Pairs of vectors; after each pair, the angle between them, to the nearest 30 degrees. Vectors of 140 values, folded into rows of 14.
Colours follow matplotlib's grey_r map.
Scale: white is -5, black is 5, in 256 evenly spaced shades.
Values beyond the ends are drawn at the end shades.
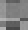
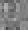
60 degrees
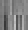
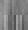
150 degrees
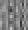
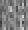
150 degrees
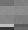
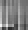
60 degrees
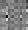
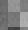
90 degrees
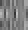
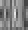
150 degrees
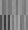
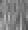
120 degrees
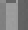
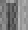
150 degrees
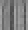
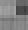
90 degrees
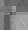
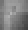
150 degrees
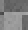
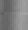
90 degrees
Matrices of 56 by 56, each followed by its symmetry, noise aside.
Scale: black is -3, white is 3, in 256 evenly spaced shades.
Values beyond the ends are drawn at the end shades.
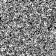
no symmetry.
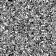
mirrored top to bottom.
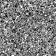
symmetric.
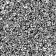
symmetric.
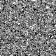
no symmetry.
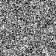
antisymmetric.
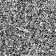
no symmetry.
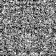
mirrored left to right.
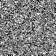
symmetric.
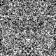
mirrored left to right.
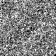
symmetric.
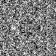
mirrored top to bottom.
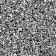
no symmetry.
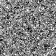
symmetric.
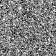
no symmetry.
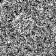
symmetric.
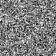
symmetric.
